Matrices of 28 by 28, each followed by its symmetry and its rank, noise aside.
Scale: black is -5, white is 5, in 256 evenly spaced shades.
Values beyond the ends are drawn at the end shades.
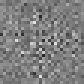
antisymmetric, rank four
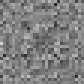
symmetric, rank four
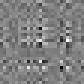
no symmetry, rank two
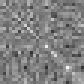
symmetric, rank four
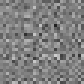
no symmetry, rank two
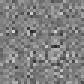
symmetric, rank four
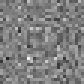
no symmetry, rank four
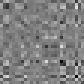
symmetric, rank two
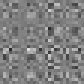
antisymmetric, rank two
